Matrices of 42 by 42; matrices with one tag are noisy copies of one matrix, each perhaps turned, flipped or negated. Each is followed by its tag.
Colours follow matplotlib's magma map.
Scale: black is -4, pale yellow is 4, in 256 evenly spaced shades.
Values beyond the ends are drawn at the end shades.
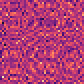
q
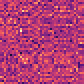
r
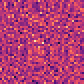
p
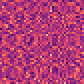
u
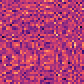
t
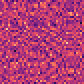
q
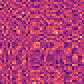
t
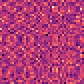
u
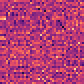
r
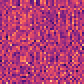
r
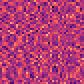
u
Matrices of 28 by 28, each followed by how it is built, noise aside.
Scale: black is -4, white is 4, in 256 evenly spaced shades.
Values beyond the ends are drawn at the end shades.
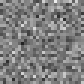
blocks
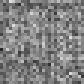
blocks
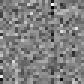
uneven columns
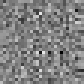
low rank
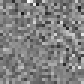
upper triangular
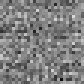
blocks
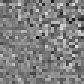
upper triangular
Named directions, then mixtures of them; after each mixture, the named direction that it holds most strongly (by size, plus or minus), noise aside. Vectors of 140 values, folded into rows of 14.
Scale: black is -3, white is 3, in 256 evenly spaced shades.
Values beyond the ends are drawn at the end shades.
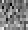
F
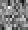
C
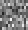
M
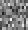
M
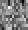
C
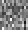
M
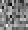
F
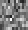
C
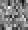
C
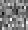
M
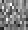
F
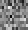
C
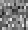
M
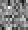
C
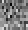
F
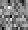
C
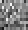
F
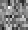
C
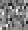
M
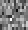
M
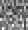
M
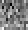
F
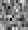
C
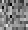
F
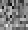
F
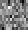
C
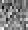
F
